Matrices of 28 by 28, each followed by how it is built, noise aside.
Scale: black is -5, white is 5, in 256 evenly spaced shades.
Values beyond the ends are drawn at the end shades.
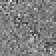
block diagonal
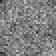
smooth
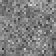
smooth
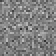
repeating columns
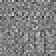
low rank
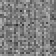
blocks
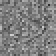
blocks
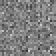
low rank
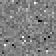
sparse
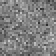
smooth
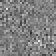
block diagonal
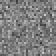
repeating columns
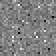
sparse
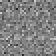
repeating columns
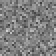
repeating columns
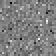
sparse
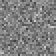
repeating columns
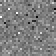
sparse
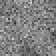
smooth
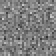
repeating columns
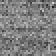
blocks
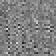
low rank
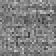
blocks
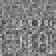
low rank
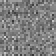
low rank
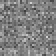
blocks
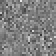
block diagonal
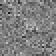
block diagonal
